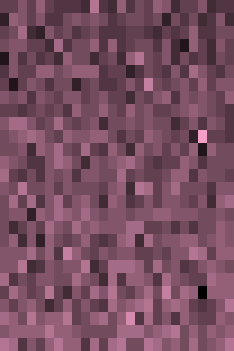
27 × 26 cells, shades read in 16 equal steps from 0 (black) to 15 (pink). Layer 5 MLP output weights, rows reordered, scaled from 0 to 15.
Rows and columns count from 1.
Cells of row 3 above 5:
15
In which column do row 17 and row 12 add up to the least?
4
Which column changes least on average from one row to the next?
25
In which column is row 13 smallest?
10
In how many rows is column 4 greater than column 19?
9
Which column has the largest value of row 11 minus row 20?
23
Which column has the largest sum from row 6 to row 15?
17
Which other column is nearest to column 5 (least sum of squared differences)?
18
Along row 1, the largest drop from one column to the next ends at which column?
12
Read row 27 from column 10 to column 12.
5 10 6
